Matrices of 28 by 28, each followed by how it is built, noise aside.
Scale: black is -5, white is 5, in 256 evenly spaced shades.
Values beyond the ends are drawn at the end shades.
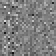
uneven columns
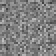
repeating rows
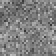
smooth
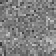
smooth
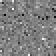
sparse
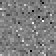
sparse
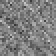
Toeplitz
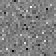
sparse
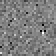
sparse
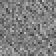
Toeplitz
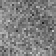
smooth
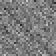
Toeplitz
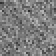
Toeplitz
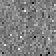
sparse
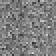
repeating rows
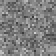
smooth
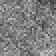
smooth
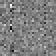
uneven columns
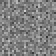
repeating rows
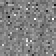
sparse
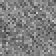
Toeplitz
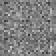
repeating rows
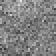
smooth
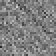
Toeplitz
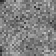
smooth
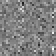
uneven columns
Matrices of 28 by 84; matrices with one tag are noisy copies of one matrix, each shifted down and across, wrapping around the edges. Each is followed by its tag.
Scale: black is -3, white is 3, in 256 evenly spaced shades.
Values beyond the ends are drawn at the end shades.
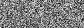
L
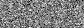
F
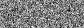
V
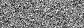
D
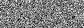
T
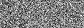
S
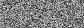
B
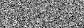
F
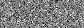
T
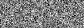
L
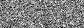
F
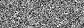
D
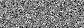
D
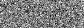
V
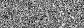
V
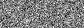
L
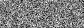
L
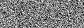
B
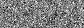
V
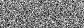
T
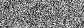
V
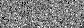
V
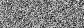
T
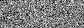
V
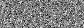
T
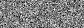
S
